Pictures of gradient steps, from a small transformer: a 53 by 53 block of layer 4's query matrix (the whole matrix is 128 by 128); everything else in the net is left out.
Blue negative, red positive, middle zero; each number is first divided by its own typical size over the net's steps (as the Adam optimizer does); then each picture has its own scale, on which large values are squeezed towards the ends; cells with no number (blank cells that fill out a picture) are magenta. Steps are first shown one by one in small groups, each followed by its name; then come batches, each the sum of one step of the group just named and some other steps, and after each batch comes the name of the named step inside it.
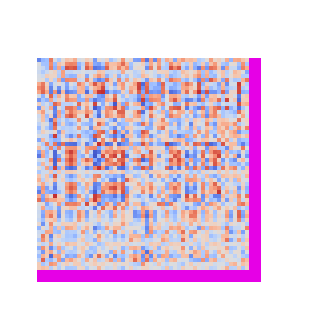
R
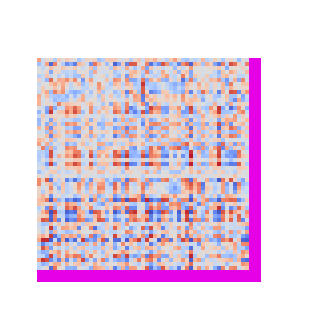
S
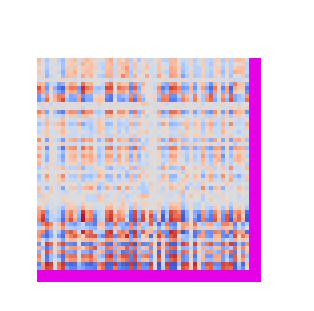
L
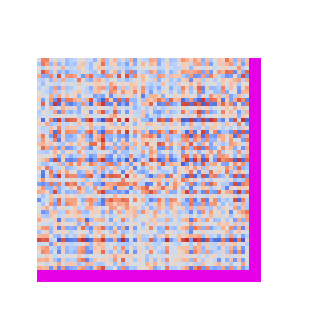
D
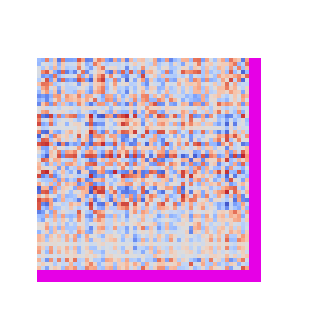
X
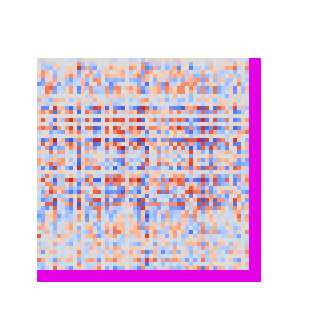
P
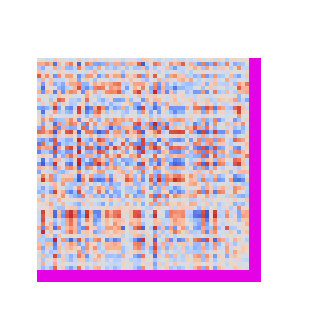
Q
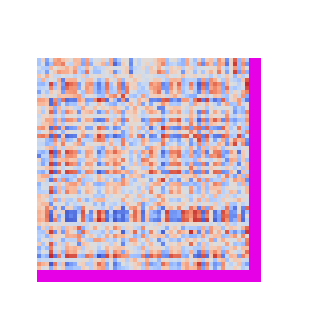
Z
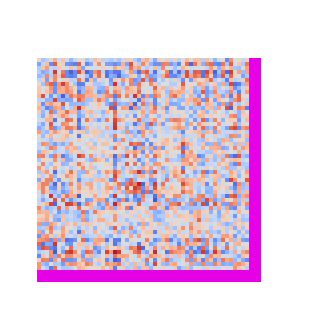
S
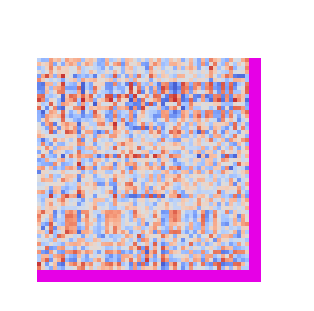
Q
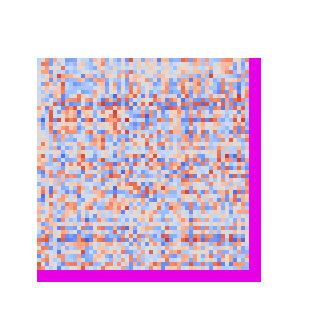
D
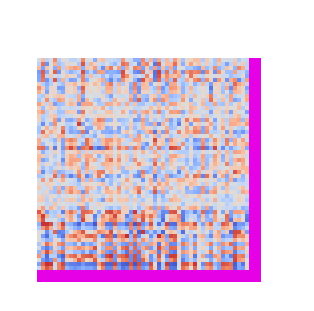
L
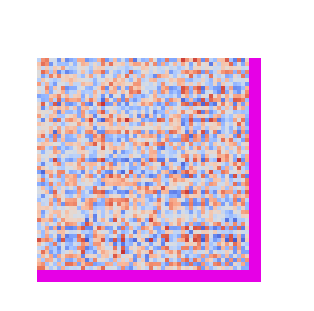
D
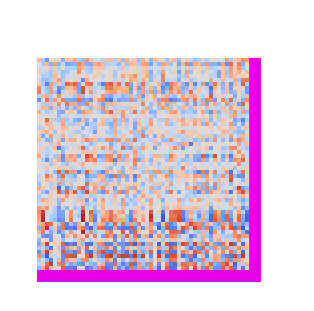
L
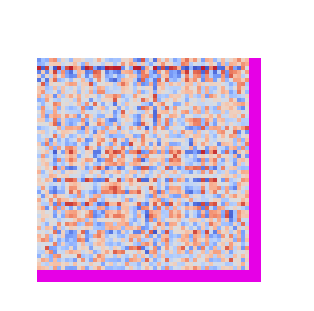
R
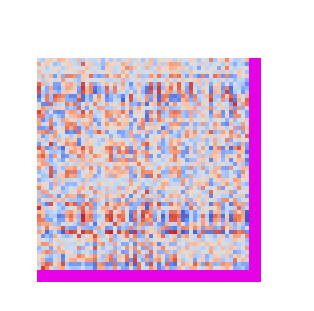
L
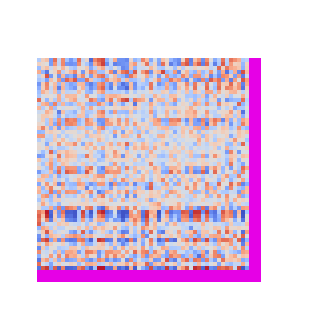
Z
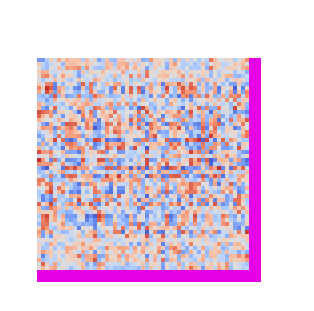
P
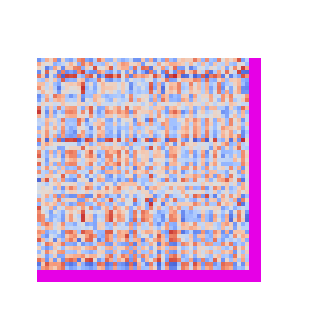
L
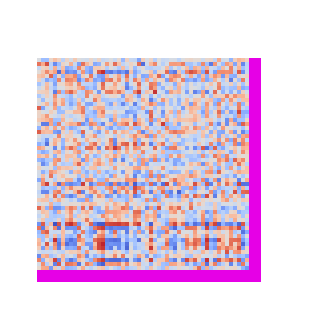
Q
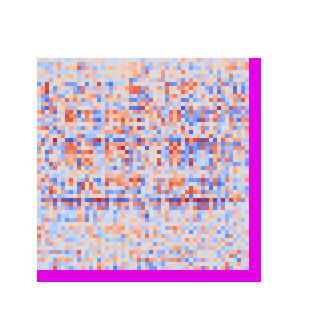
P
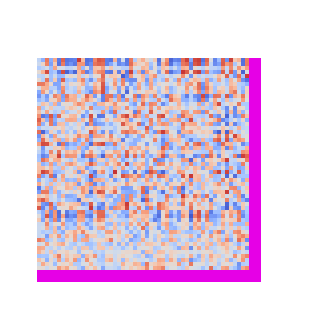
X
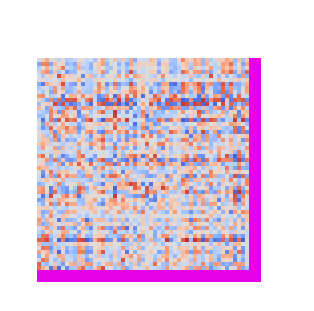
D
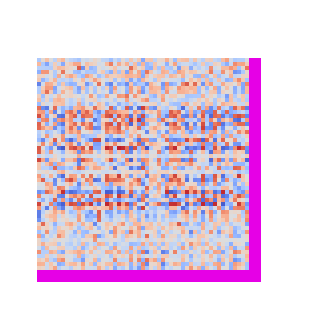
P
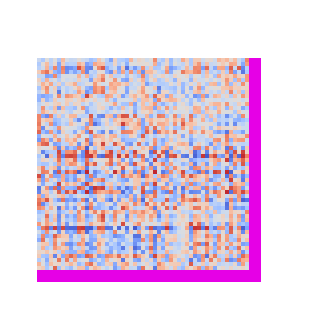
X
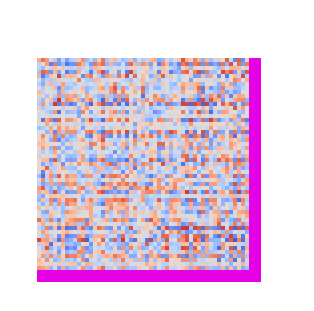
D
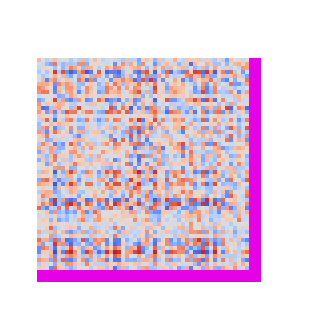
S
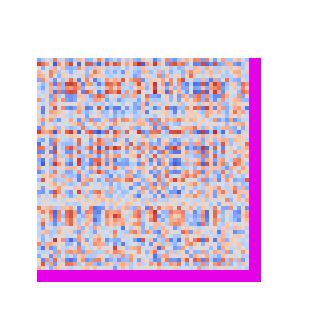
Q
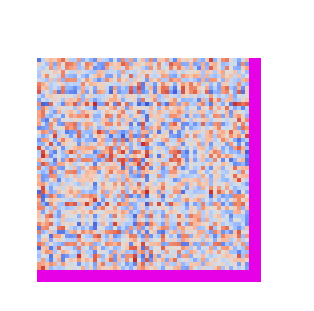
R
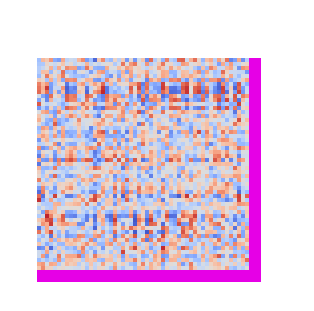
R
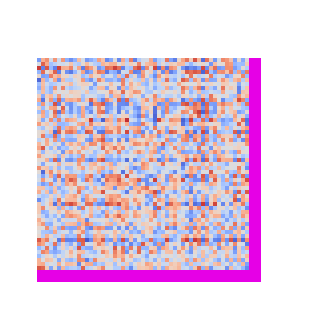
D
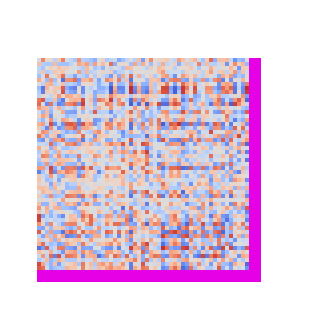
Z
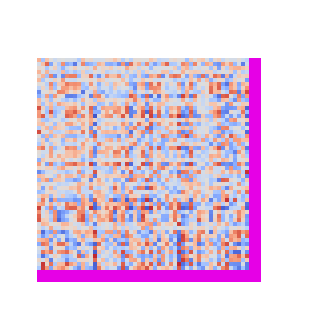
S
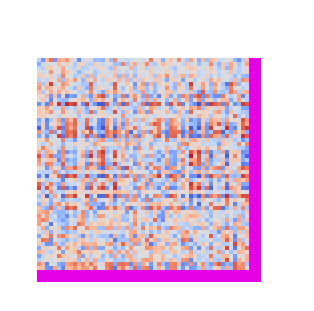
S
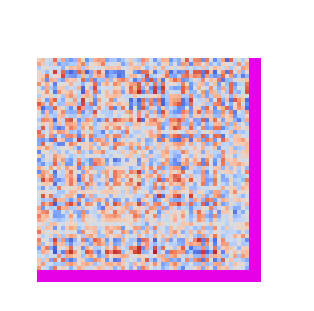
Q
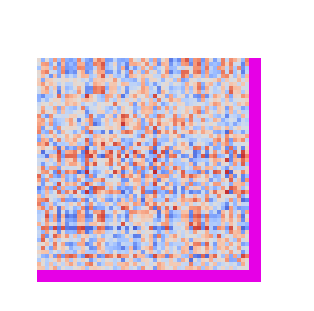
X
